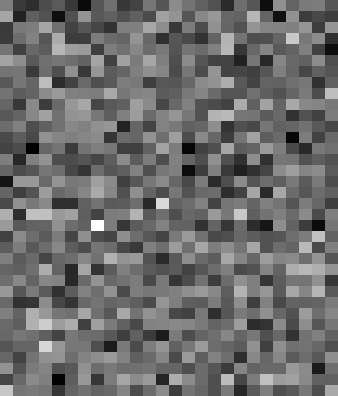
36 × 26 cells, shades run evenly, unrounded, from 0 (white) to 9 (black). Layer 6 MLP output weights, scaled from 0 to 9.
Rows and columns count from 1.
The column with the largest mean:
2
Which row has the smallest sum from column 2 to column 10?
30
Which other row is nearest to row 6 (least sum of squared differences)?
7
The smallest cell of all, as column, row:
8, 21
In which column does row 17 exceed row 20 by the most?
1
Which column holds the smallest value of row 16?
23
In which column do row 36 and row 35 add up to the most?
5
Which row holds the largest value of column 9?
32
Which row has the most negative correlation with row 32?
24
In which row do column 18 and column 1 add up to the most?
17
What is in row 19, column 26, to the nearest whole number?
7
